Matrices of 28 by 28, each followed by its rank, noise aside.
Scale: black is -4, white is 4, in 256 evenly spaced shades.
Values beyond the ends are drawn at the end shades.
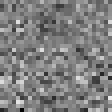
four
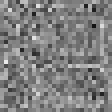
six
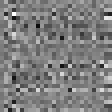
four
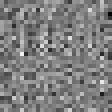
six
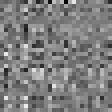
three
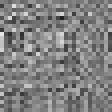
four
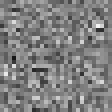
six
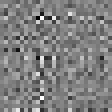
three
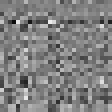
four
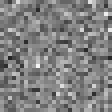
eight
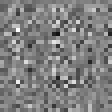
four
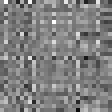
three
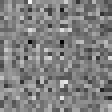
six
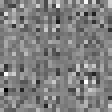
four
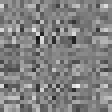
three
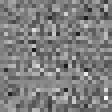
six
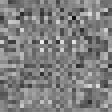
four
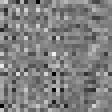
three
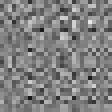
three
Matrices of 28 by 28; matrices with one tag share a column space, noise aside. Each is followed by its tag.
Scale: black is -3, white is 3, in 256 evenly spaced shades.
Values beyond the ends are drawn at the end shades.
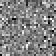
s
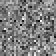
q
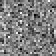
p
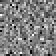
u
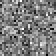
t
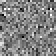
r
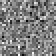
q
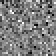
t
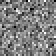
r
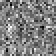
u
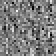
u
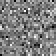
r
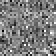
p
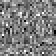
p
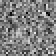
p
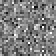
u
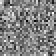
q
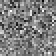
t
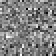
r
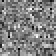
r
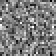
u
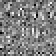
p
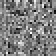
t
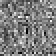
p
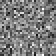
r
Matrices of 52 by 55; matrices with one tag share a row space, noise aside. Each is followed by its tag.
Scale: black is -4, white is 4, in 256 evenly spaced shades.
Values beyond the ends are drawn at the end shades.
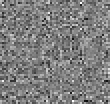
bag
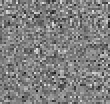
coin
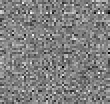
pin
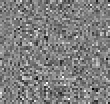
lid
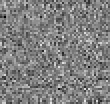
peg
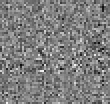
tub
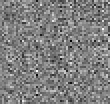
coin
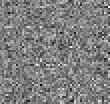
coin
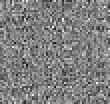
pin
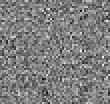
bag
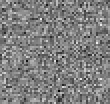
peg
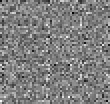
bag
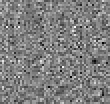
tub
